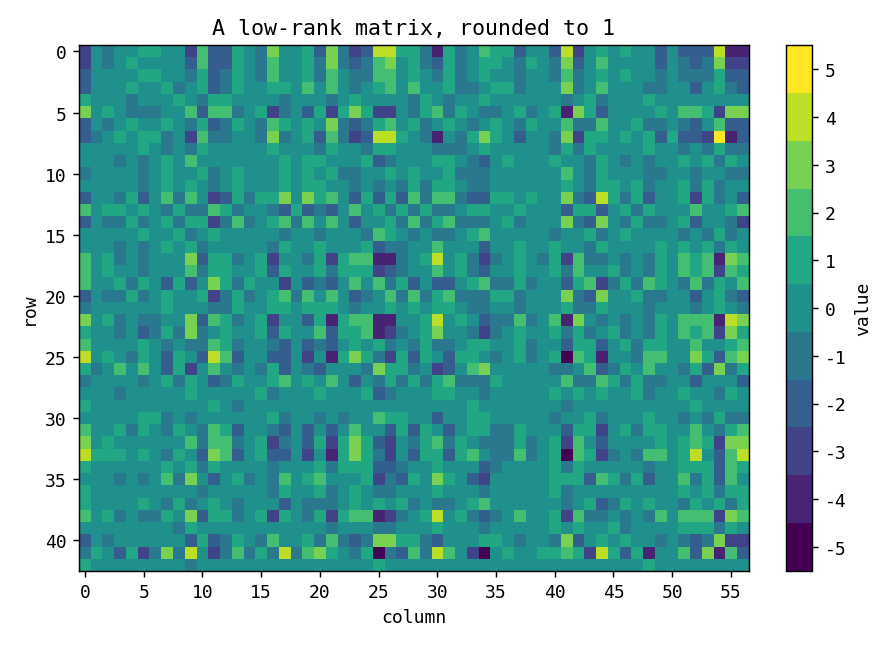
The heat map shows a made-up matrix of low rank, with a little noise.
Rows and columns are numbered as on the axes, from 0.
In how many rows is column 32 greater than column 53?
8
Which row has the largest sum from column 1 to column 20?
41
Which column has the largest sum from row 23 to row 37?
0
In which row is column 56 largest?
33
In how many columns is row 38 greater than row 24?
24
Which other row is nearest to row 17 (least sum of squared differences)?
38
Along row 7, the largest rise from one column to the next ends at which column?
54
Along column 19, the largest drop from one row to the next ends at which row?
13
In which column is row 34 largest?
55
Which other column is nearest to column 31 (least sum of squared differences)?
28
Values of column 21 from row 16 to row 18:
0 -3 -1
